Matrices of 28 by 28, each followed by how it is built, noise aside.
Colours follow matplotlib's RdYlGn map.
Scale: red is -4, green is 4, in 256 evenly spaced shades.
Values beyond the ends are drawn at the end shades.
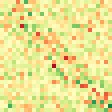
banded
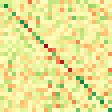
diagonal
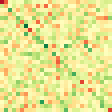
diagonal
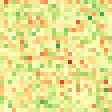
blocks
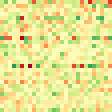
uneven rows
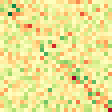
banded
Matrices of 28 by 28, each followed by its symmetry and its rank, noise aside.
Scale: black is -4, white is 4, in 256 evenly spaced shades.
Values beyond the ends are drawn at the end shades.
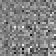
no symmetry, rank five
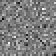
symmetric, rank seven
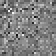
symmetric, rank seven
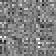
no symmetry, rank five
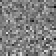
no symmetry, rank six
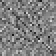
symmetric, rank seven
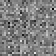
no symmetry, rank six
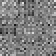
symmetric, rank five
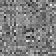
no symmetry, rank six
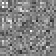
symmetric, rank five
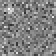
symmetric, rank seven
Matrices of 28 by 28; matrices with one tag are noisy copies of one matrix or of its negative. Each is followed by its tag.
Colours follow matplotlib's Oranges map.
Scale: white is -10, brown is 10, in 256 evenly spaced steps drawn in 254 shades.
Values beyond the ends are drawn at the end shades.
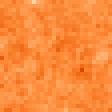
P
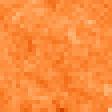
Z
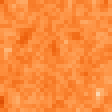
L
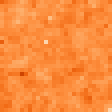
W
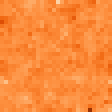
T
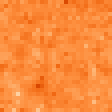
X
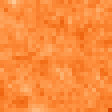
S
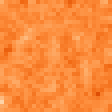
L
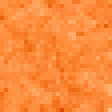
Z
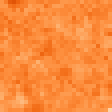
S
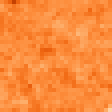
S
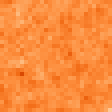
W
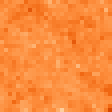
Z
